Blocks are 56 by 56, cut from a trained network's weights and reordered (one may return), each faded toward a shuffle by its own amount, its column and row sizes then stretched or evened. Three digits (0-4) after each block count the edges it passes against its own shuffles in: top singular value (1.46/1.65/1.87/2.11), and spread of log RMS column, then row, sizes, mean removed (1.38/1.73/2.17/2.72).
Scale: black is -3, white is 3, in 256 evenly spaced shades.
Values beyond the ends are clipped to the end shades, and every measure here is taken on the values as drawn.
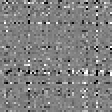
2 3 4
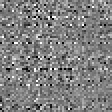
0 3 4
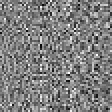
4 2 0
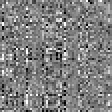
3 4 2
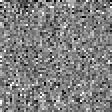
1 0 2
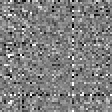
2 3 3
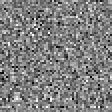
0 0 2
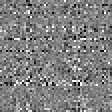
3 3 4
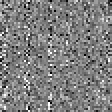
1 4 0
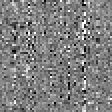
1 4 1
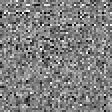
2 1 3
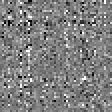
0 4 3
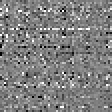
0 3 4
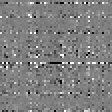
2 2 4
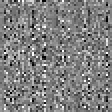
2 4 2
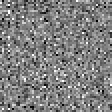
0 2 1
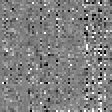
0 4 2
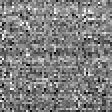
2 3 0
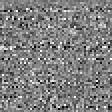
1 0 4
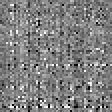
2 2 3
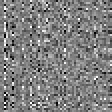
4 4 2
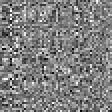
3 3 1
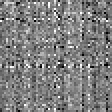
2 3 3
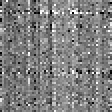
3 3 3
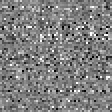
0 0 4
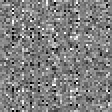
1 4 1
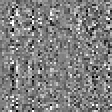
3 4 2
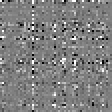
1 4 4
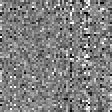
1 4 1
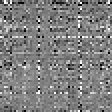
2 4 4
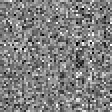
2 2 1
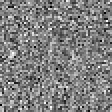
1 0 1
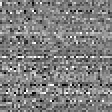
2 1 4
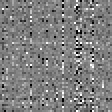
1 4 1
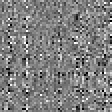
3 4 1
